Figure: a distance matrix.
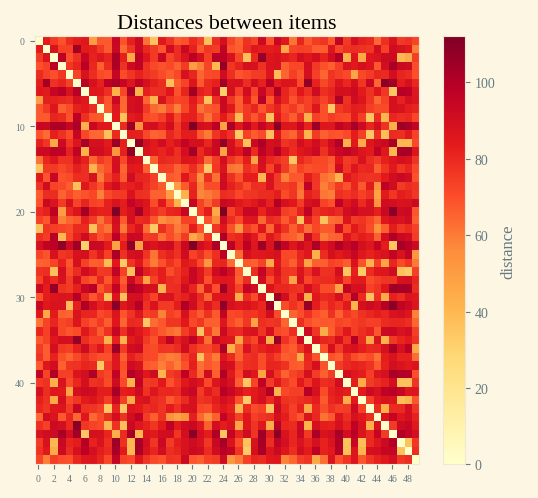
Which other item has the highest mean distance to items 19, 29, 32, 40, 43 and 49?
24
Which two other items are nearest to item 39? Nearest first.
16, 29
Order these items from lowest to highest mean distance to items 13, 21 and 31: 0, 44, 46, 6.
6, 46, 44, 0
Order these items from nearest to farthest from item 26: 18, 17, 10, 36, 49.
49, 36, 18, 17, 10
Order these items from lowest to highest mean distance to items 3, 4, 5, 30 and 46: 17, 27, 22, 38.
17, 22, 38, 27
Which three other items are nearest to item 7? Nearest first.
22, 15, 0
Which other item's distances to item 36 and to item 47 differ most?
48
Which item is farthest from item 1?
5
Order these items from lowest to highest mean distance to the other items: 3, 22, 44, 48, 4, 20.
22, 4, 44, 3, 48, 20
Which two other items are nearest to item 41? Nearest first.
31, 4
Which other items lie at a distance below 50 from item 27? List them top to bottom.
2, 12, 40, 42, 47, 48
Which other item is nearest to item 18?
19
